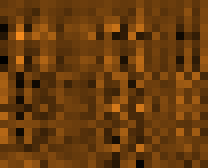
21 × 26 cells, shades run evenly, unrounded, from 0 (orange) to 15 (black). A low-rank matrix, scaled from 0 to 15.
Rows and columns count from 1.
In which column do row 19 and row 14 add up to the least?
18
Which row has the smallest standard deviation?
1
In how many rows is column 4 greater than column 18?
11
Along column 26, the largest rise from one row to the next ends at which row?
10
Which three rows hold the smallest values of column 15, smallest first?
14, 4, 19
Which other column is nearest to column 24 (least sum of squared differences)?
26
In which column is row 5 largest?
23
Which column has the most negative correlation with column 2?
15
